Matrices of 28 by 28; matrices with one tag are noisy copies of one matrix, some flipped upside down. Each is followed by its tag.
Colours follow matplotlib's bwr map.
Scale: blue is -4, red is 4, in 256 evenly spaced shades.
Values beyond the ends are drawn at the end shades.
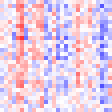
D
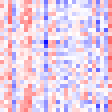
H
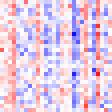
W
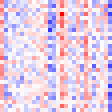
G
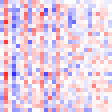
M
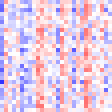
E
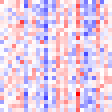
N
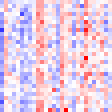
E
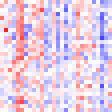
D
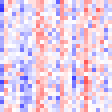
E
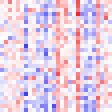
N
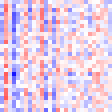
M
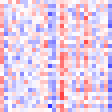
G
